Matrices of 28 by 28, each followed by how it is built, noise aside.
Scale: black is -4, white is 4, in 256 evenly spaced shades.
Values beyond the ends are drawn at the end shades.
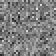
blocks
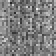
blocks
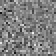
lower triangular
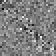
banded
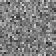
noise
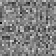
blocks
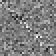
banded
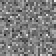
repeating columns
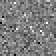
sparse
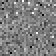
sparse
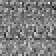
repeating columns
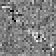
banded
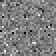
sparse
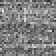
blocks
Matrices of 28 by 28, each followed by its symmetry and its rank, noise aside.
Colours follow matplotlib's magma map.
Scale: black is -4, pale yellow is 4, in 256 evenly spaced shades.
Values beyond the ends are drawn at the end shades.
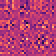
no symmetry, rank four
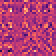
no symmetry, rank four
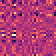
no symmetry, rank three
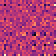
symmetric, rank three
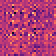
antisymmetric, rank four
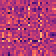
antisymmetric, rank four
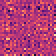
antisymmetric, rank four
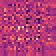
antisymmetric, rank four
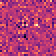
antisymmetric, rank six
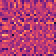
no symmetry, rank four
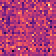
no symmetry, rank six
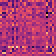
no symmetry, rank three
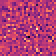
antisymmetric, rank six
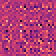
no symmetry, rank three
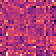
antisymmetric, rank four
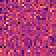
no symmetry, rank six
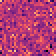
symmetric, rank six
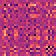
symmetric, rank three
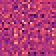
antisymmetric, rank four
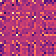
symmetric, rank three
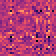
no symmetry, rank four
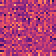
antisymmetric, rank six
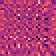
no symmetry, rank four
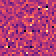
antisymmetric, rank six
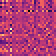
antisymmetric, rank four
